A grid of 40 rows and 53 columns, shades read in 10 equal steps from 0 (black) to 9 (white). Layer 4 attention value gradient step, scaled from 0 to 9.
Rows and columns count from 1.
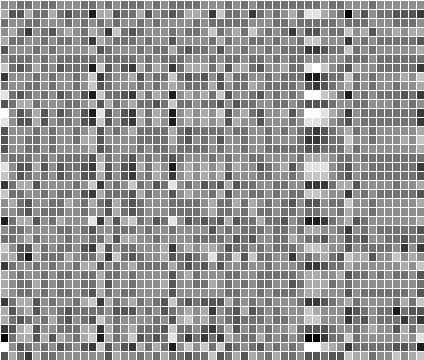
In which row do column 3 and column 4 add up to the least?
29
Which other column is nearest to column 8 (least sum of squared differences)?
33
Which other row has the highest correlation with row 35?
2
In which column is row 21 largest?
22
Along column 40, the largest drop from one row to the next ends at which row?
9
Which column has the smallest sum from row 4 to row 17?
14
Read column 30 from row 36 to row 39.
3 3 5 4
